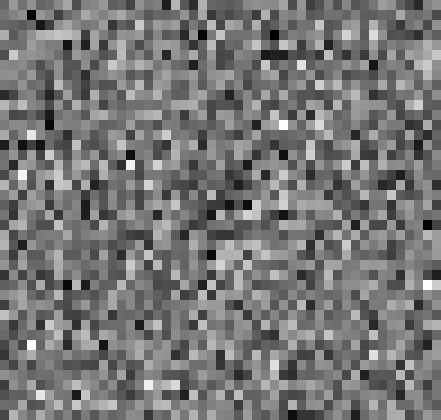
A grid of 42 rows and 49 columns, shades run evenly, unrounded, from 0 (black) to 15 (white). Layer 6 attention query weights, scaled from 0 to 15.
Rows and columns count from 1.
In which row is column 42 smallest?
7
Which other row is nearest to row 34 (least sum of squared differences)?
27
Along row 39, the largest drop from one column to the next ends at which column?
21
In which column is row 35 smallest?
12
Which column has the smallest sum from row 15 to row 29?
23
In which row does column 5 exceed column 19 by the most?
40
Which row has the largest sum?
41
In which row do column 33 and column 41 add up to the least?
38
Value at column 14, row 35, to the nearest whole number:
8
